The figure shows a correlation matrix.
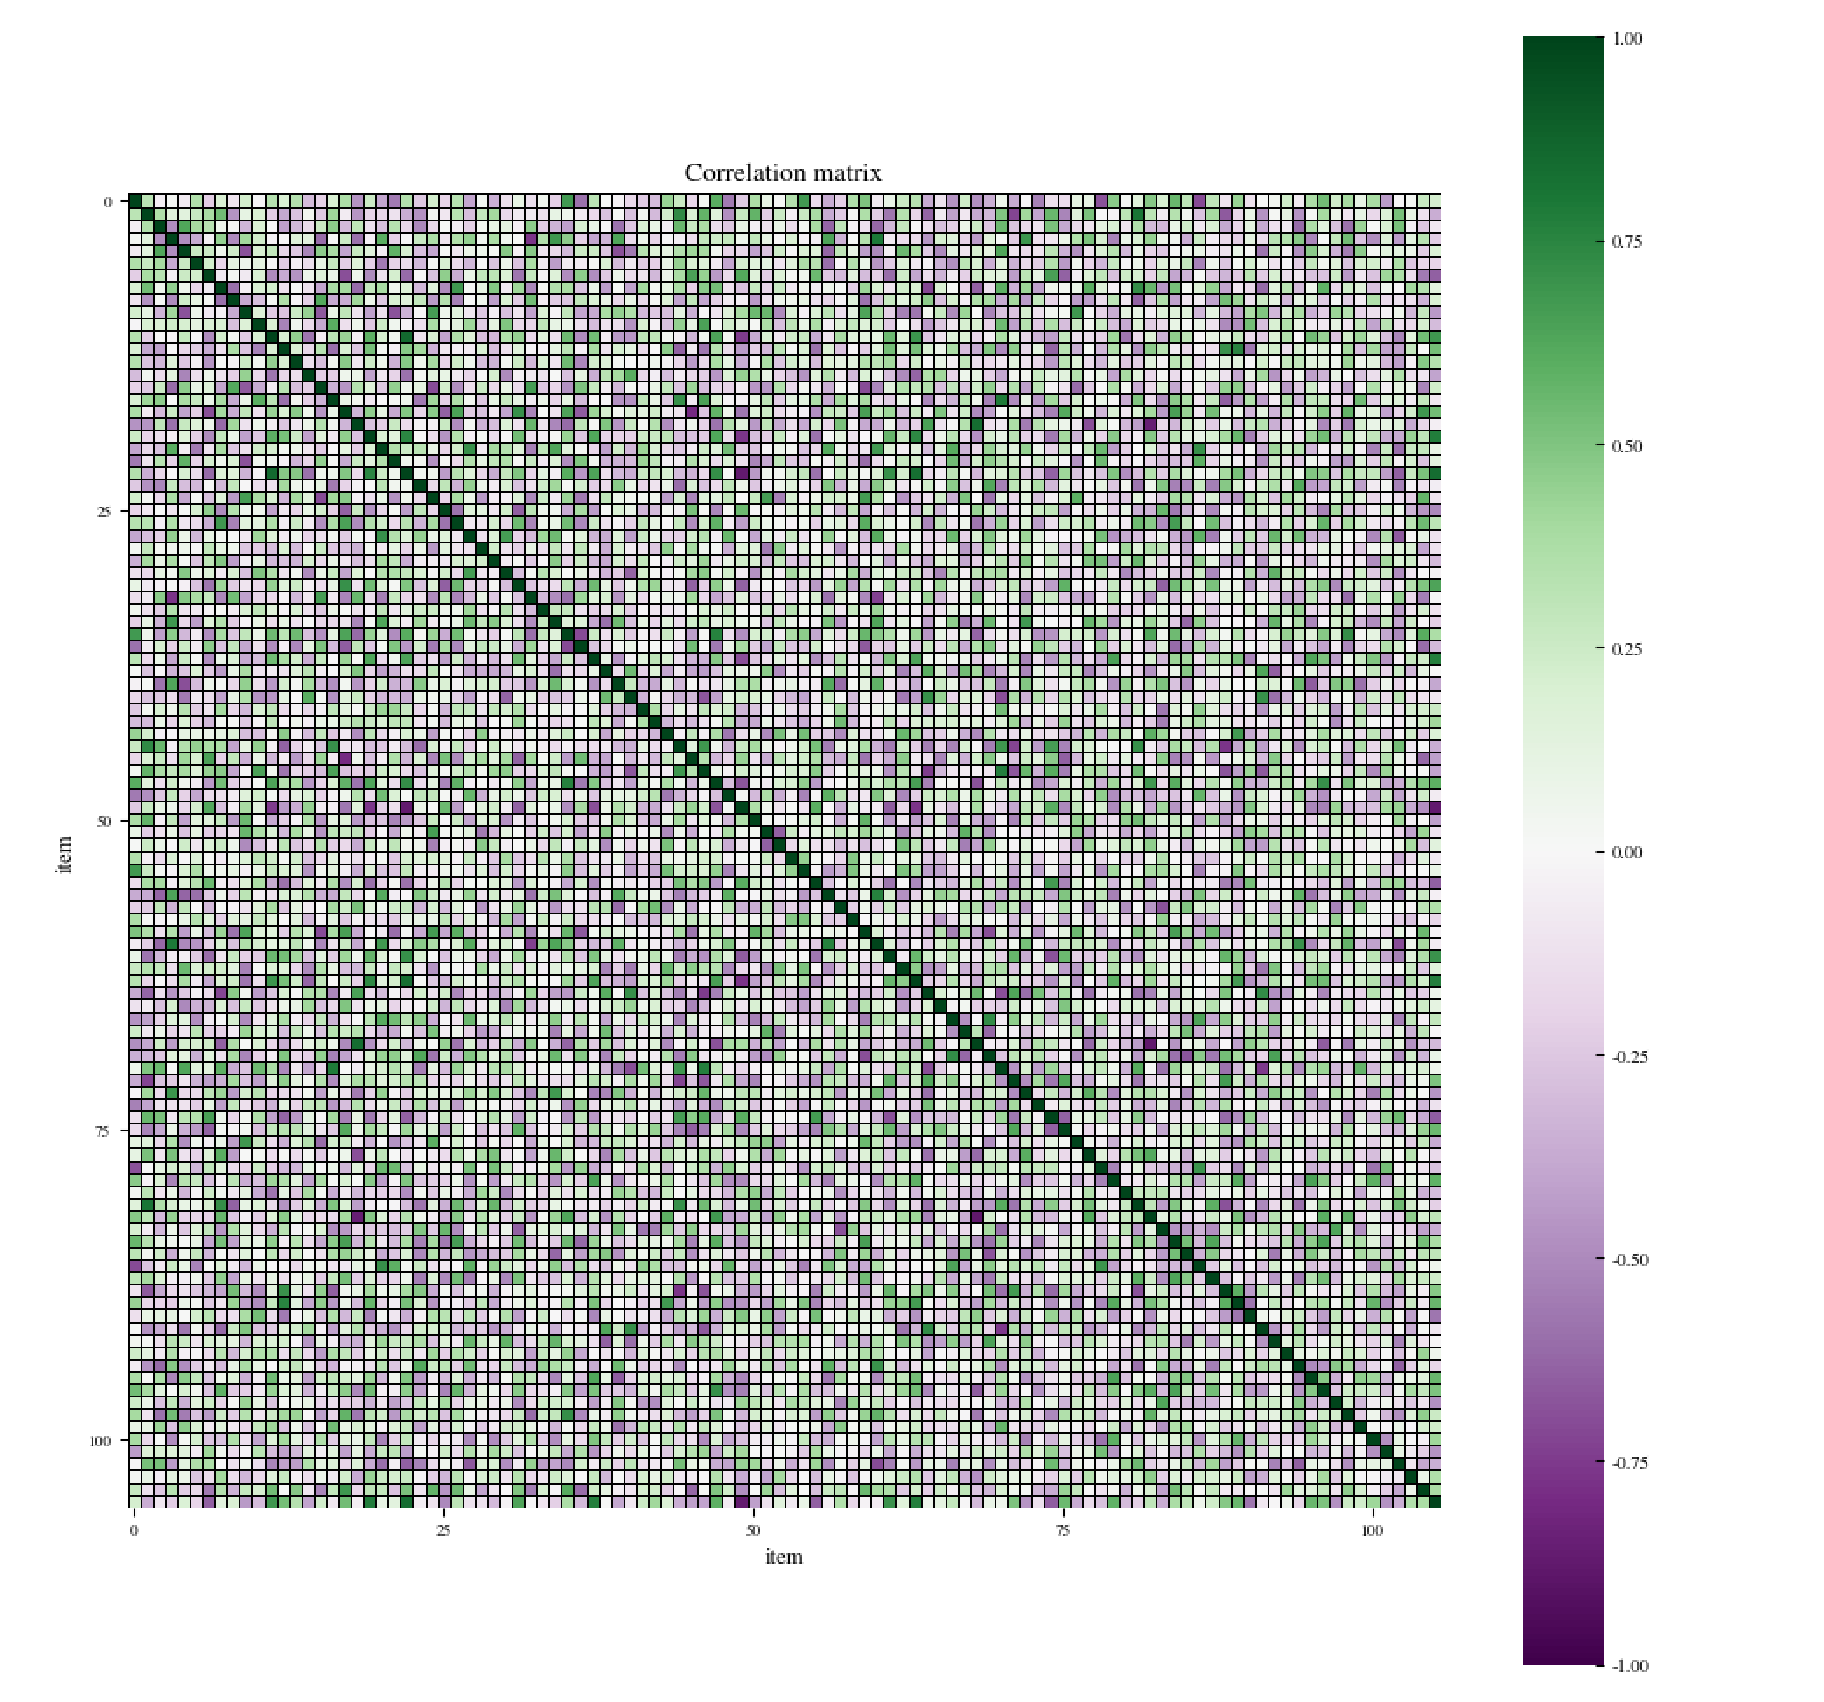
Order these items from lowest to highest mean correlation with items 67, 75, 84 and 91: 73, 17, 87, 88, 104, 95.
73, 88, 95, 87, 104, 17
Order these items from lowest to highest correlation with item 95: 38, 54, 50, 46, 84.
50, 46, 38, 54, 84
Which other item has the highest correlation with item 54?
0
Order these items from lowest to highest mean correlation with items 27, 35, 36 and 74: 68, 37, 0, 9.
37, 0, 9, 68
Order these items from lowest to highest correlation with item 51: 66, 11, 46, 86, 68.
66, 86, 46, 11, 68
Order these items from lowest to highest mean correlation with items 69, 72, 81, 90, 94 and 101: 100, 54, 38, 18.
100, 38, 18, 54
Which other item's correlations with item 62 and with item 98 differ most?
4
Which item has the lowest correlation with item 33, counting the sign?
102
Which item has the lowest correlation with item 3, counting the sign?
32
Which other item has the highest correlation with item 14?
40
